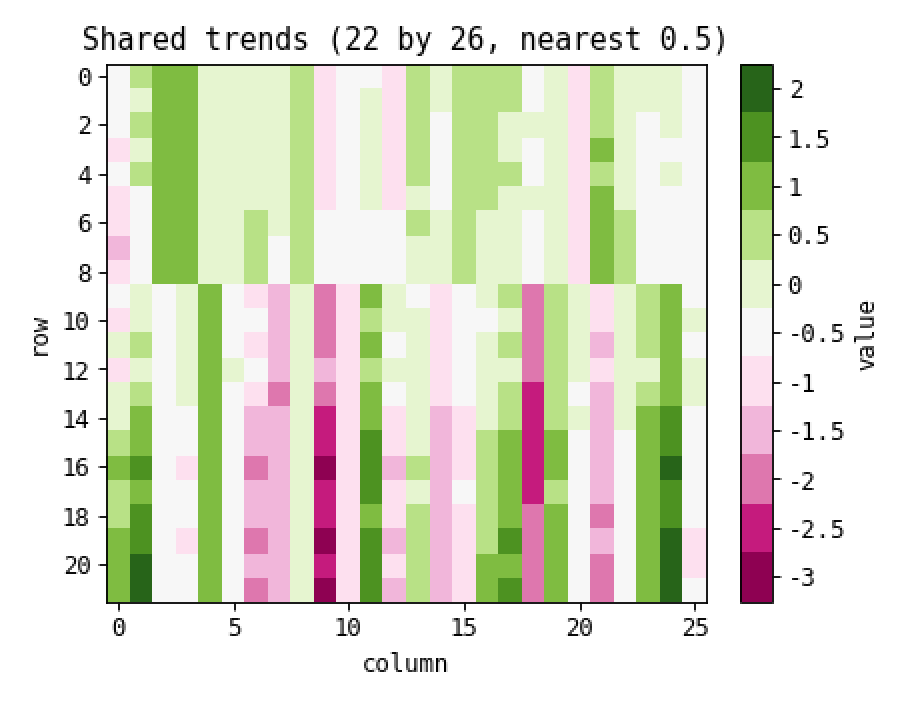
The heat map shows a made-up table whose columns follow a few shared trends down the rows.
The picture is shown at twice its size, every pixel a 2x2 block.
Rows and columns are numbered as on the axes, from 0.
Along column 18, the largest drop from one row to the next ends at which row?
9
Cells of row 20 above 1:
3
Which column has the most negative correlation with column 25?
16
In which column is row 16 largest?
24
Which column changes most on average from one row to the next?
0
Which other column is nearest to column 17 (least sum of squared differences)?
19
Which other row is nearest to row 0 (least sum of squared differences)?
1
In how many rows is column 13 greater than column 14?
20
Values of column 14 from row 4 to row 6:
-0.5 -0.5 0
